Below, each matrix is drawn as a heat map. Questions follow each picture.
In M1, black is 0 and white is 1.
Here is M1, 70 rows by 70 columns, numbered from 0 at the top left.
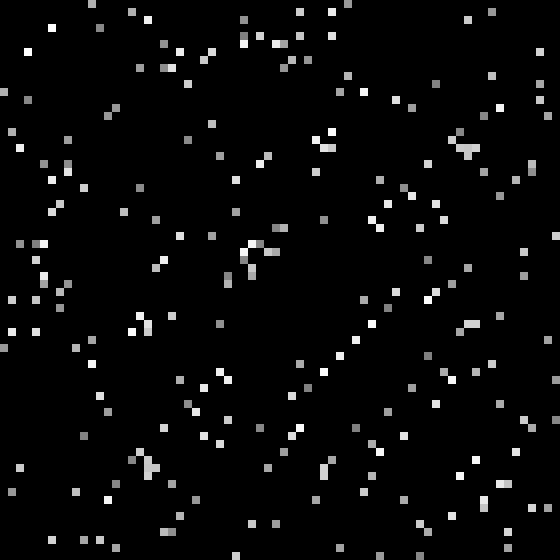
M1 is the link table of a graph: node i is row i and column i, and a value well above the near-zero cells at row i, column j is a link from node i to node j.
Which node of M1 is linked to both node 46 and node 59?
node 40
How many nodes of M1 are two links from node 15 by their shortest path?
2
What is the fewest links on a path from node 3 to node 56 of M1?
4
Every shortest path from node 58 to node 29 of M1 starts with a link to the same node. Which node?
node 33
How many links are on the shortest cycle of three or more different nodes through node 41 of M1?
3
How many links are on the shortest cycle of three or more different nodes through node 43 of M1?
6
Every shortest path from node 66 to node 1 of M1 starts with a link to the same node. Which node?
node 53
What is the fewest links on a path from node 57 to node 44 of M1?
5
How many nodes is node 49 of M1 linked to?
2
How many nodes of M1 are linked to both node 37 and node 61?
2
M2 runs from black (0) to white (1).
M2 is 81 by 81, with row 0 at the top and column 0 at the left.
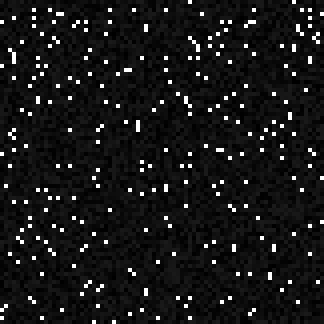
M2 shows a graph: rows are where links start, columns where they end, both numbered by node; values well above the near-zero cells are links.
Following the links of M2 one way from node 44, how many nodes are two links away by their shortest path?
5
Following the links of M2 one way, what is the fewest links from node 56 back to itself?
2
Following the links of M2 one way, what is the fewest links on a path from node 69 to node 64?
7
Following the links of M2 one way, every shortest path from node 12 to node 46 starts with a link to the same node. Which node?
node 22
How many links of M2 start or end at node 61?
9
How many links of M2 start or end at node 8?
11
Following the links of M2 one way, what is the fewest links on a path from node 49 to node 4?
5
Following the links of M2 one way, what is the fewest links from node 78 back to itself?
4
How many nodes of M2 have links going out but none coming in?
3
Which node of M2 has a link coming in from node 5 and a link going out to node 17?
node 19
